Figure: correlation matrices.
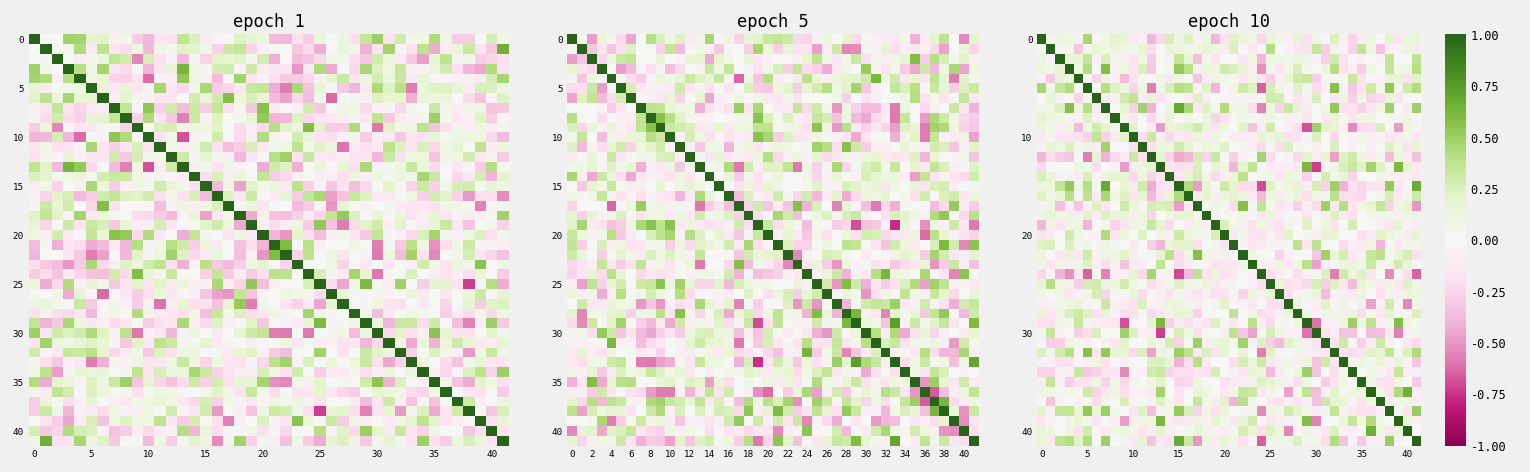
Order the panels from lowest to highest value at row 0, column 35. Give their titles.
epoch 5, epoch 10, epoch 1
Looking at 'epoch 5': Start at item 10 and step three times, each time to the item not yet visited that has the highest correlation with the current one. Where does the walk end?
9
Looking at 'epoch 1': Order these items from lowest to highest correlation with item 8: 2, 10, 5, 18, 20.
18, 5, 2, 10, 20
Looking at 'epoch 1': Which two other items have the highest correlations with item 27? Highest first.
18, 4
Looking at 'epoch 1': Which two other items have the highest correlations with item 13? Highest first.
3, 4
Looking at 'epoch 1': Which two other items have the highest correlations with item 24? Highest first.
9, 28
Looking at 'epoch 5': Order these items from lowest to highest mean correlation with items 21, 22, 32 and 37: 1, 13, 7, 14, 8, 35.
7, 1, 14, 35, 8, 13
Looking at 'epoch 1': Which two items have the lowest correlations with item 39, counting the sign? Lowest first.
17, 3
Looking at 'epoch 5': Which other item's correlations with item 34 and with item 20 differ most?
30
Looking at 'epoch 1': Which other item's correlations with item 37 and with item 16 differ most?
38
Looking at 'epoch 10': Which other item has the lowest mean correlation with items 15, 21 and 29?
24
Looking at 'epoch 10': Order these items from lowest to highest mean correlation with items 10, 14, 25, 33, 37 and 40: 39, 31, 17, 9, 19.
19, 39, 31, 9, 17
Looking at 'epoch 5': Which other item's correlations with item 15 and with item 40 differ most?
38
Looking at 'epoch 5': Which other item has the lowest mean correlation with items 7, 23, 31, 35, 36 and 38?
1
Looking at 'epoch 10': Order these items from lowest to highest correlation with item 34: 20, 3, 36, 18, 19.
18, 3, 20, 36, 19
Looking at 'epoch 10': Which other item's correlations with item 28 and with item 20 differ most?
21
